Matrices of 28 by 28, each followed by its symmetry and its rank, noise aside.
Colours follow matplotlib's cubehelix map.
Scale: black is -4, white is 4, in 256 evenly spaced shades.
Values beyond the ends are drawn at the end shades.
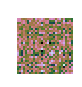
symmetric, rank four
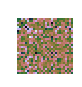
symmetric, rank four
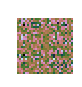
no symmetry, rank five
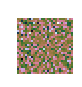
antisymmetric, rank six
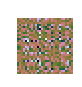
antisymmetric, rank four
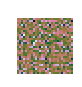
no symmetry, rank five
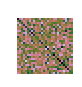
symmetric, rank six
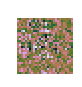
antisymmetric, rank six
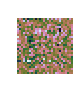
antisymmetric, rank six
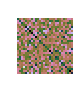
symmetric, rank six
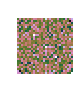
symmetric, rank six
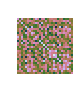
symmetric, rank five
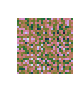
antisymmetric, rank four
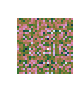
no symmetry, rank five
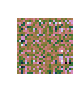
no symmetry, rank four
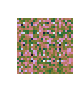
antisymmetric, rank four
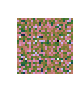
no symmetry, rank six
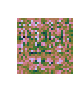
no symmetry, rank five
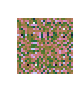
antisymmetric, rank six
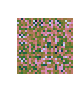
antisymmetric, rank six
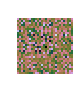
symmetric, rank six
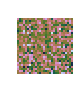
no symmetry, rank six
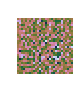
no symmetry, rank five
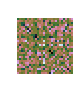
symmetric, rank six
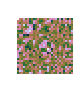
symmetric, rank five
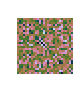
symmetric, rank five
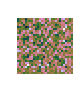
symmetric, rank five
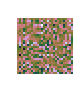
no symmetry, rank five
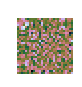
symmetric, rank five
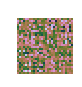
antisymmetric, rank six
